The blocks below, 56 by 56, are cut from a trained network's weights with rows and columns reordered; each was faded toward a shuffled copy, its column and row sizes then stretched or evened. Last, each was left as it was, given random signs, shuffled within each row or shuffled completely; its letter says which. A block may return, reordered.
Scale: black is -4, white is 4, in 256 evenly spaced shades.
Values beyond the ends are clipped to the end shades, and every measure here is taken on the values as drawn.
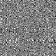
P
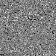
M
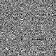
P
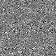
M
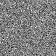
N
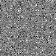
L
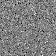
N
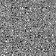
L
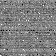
M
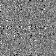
L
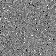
N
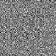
P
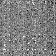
P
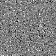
M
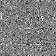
L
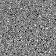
M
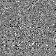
L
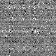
P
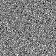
N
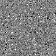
L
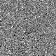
N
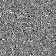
M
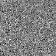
L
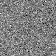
N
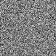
L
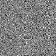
P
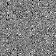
L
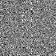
L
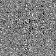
L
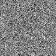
L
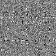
L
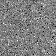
N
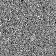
N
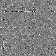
L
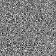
L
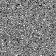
N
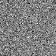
M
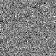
P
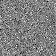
N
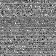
M
